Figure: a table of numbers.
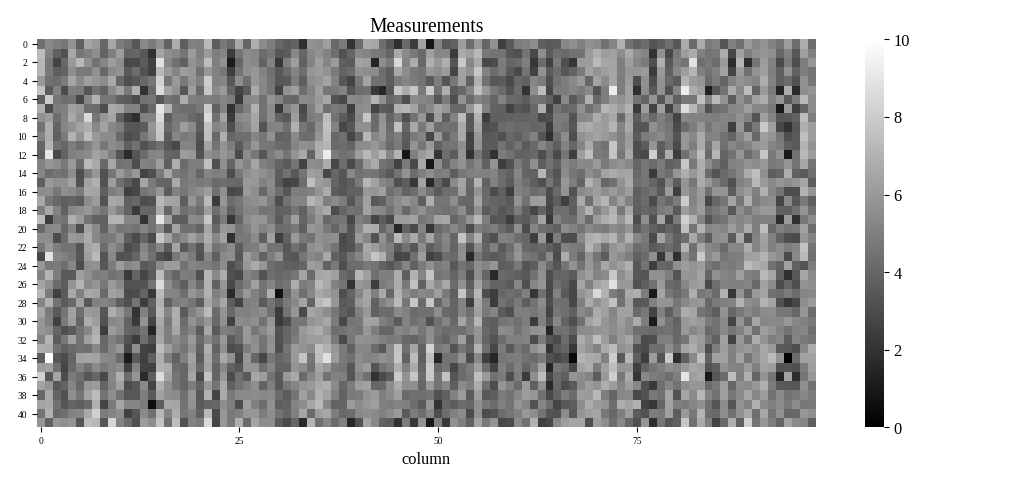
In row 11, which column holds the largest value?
72
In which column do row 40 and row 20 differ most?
45
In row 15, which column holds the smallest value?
49
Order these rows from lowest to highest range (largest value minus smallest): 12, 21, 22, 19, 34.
22, 21, 19, 12, 34
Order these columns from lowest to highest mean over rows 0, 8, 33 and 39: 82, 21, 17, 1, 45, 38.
38, 45, 82, 17, 1, 21
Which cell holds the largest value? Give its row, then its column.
34, 1
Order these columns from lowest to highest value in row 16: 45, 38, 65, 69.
38, 65, 45, 69
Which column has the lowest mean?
64
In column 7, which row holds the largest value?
40
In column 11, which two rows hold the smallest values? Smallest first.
34, 12
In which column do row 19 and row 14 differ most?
15
